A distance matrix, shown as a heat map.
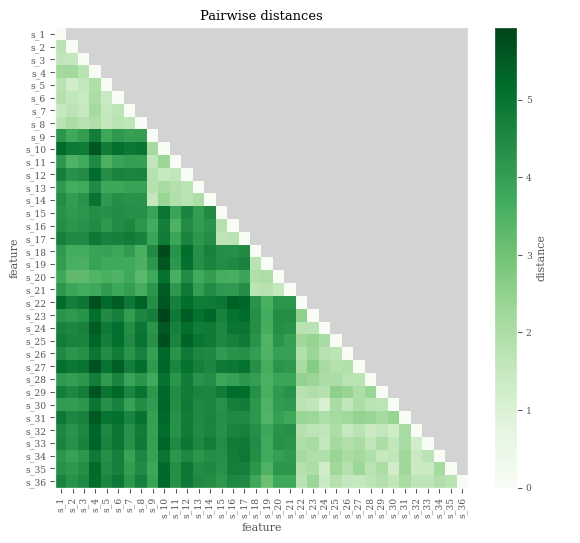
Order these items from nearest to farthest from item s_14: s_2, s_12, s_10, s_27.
s_12, s_10, s_2, s_27
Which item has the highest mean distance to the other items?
s_10
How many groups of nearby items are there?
5
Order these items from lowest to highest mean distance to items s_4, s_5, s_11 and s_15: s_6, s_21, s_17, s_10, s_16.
s_6, s_16, s_17, s_21, s_10
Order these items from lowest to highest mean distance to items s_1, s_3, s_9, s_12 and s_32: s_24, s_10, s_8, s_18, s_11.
s_11, s_8, s_10, s_24, s_18
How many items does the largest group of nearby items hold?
15
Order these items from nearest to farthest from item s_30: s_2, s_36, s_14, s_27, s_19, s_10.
s_36, s_27, s_19, s_2, s_14, s_10
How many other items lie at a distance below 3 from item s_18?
3
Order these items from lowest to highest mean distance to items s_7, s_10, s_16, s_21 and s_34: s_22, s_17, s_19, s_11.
s_11, s_19, s_17, s_22
